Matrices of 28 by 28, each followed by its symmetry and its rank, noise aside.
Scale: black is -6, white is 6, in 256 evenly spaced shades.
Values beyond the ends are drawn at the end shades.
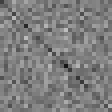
symmetric, rank six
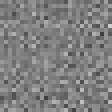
no symmetry, rank six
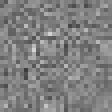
symmetric, rank five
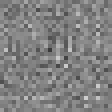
symmetric, rank four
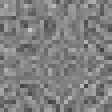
symmetric, rank four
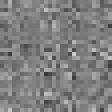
no symmetry, rank four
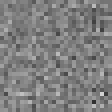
antisymmetric, rank four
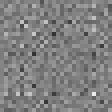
symmetric, rank six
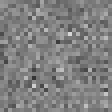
no symmetry, rank six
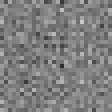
no symmetry, rank six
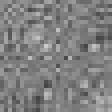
symmetric, rank four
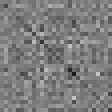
symmetric, rank four
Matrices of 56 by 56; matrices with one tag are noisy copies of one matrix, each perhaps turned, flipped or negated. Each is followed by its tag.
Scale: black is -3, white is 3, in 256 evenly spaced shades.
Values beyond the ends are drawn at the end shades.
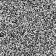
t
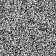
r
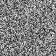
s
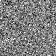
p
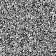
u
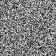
s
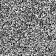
p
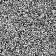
s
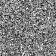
r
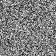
p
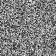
r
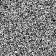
p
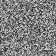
p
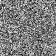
r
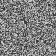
t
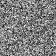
s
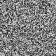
p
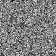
t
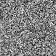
t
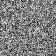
u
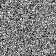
u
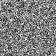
u
